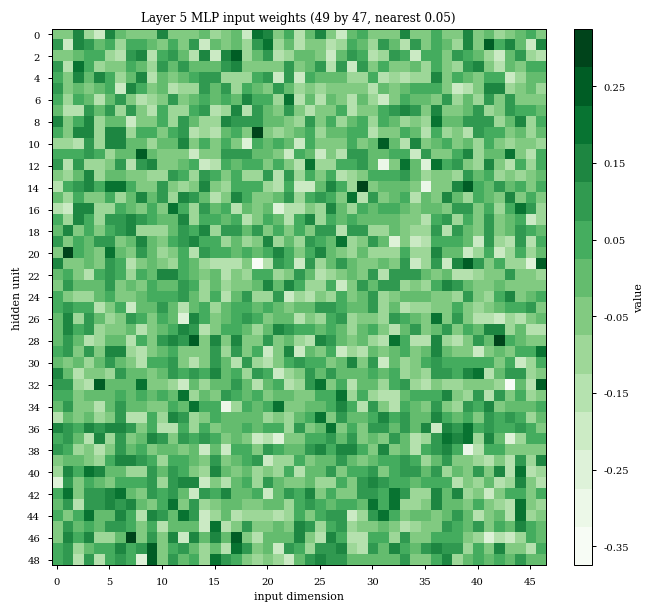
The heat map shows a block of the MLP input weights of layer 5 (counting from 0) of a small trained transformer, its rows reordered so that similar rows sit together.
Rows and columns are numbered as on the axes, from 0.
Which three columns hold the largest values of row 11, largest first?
8, 43, 39
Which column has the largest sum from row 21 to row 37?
1
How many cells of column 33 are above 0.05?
14
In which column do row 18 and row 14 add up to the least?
35
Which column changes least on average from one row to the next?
9
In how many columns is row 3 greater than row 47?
14
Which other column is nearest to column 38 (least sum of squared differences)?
26
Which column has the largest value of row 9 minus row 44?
19
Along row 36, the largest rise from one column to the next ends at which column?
37
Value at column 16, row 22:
-0.15
